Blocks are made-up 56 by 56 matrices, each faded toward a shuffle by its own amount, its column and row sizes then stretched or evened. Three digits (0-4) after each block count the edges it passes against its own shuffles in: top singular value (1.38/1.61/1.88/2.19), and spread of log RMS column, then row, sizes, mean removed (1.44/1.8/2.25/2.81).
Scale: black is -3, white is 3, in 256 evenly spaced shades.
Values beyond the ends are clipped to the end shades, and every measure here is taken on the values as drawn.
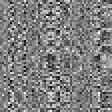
4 4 0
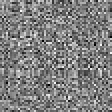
4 1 2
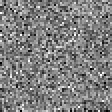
1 1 1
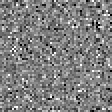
1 1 2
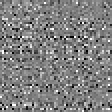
4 1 4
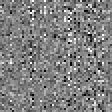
0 4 2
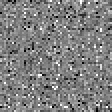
0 2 2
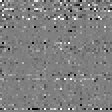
2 1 4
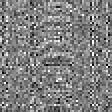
4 3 1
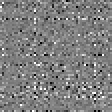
2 2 4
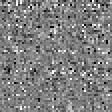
0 2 4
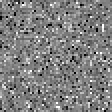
0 0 1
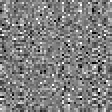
4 2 0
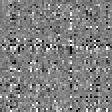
3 3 4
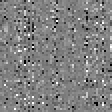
1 4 2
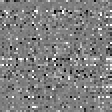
2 2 4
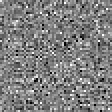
4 1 0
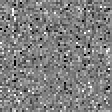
0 3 0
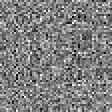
3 2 1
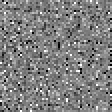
0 2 0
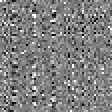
4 3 1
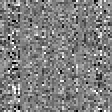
0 4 0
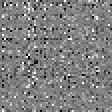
1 3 3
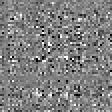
2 3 4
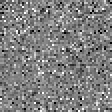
0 0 2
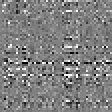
4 3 4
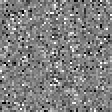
0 1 1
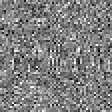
3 1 0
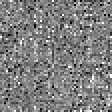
2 2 0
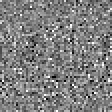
1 0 1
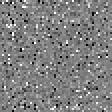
0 1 1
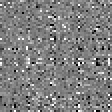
3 3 3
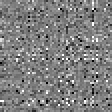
3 3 2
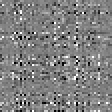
3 4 4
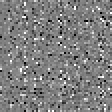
0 3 0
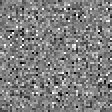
1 2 2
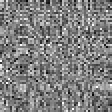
4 2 1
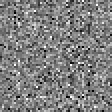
2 2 0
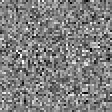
2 0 2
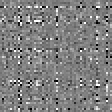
4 4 4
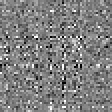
3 3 3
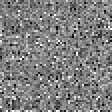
2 1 1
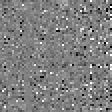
0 3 1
